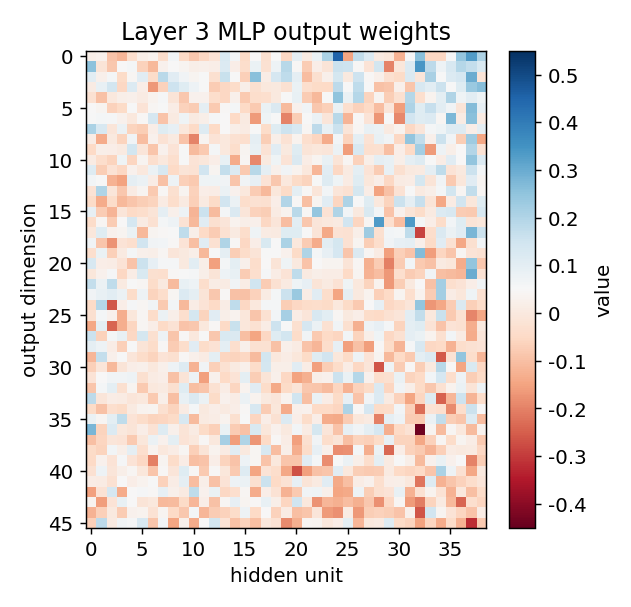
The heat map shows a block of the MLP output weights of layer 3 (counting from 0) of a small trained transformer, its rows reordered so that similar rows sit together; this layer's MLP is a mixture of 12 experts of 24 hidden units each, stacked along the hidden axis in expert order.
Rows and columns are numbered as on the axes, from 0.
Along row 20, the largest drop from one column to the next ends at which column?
38
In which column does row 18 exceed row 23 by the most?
24
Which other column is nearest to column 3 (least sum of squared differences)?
9
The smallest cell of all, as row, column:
36, 32
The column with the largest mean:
37
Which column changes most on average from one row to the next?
34
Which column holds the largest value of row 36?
0
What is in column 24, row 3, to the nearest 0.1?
0.2
